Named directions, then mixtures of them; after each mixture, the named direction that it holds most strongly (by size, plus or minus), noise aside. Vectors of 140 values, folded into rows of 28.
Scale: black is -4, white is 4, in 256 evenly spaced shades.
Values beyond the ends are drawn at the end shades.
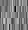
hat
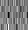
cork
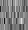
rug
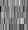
rug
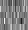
rug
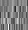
hat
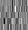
hat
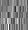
hat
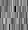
hat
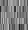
hat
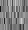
rug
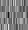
cork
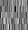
hat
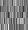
rug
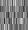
rug
